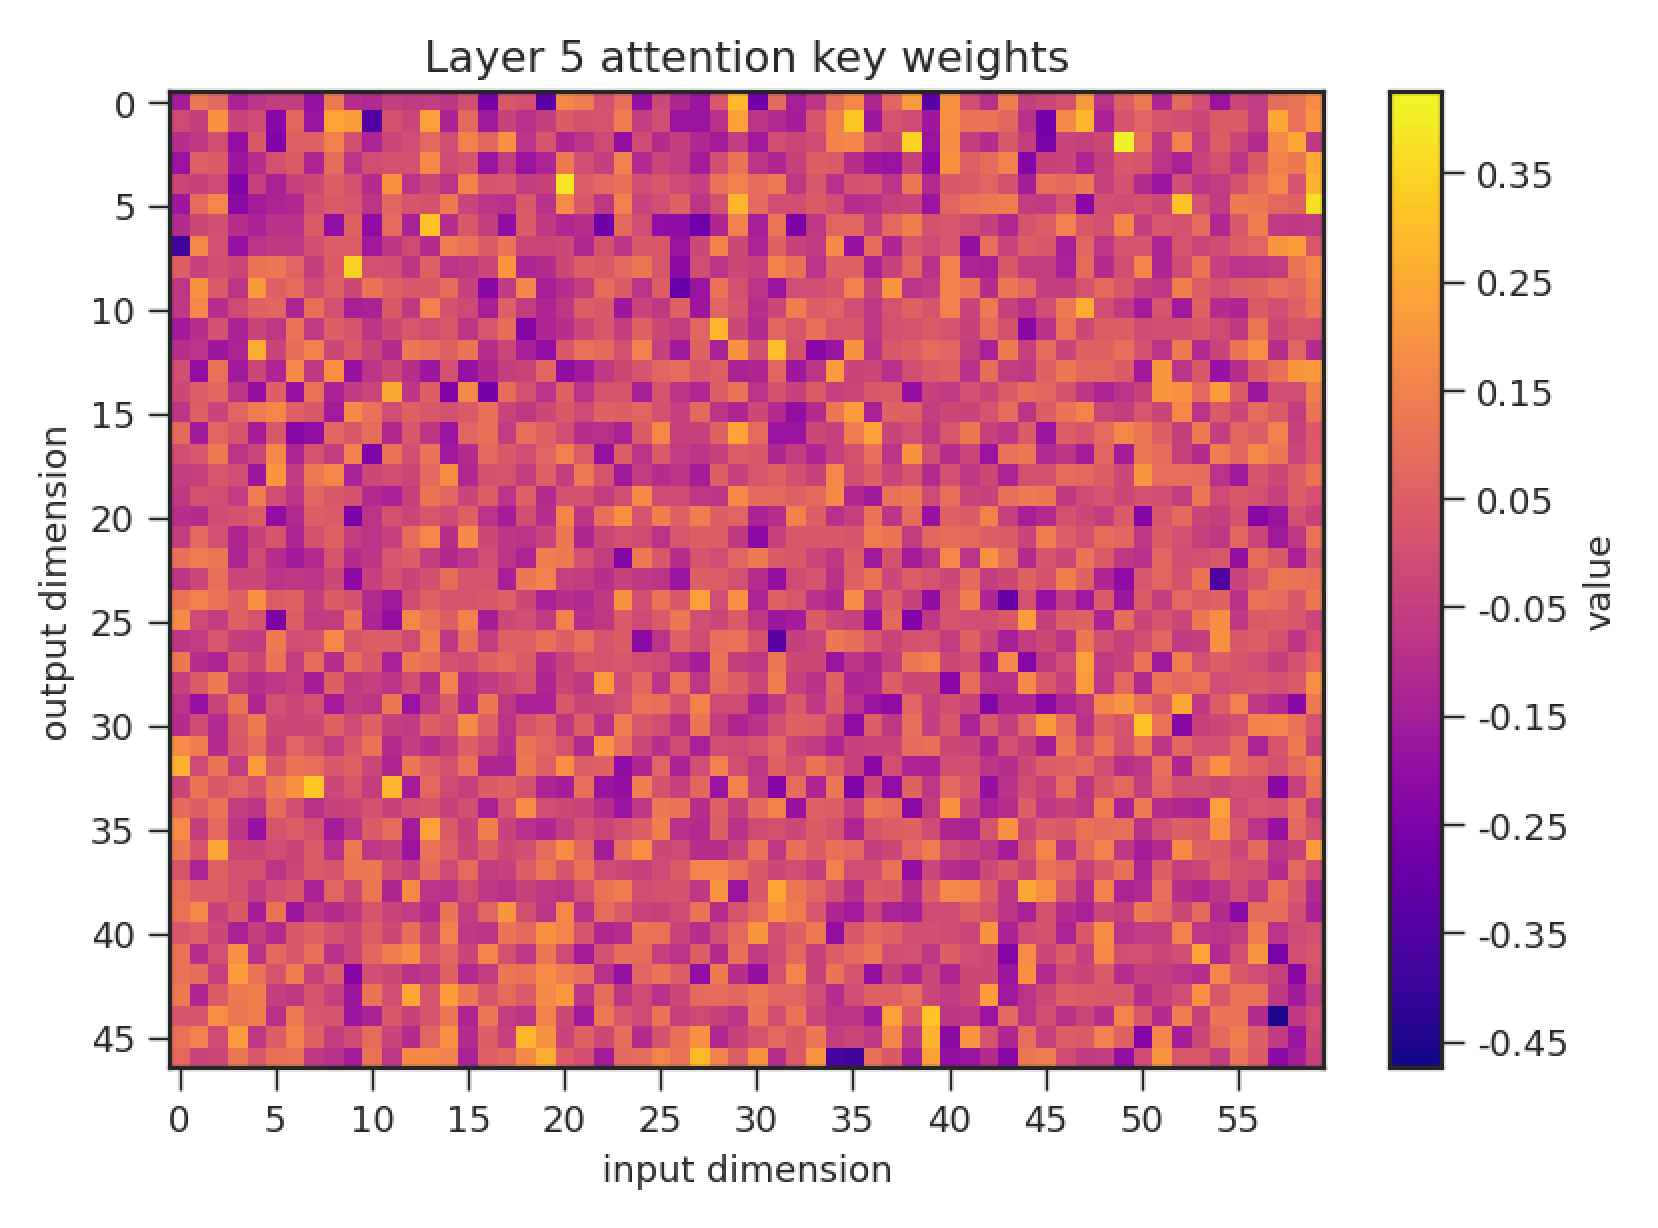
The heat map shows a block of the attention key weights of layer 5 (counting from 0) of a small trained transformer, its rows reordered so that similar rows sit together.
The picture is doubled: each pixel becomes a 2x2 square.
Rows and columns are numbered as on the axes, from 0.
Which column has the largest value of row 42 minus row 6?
32
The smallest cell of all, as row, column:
44, 57
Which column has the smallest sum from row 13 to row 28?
6
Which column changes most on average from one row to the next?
52
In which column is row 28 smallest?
40
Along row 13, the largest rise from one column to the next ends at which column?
51
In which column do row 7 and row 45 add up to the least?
0
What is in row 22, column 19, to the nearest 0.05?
0.15
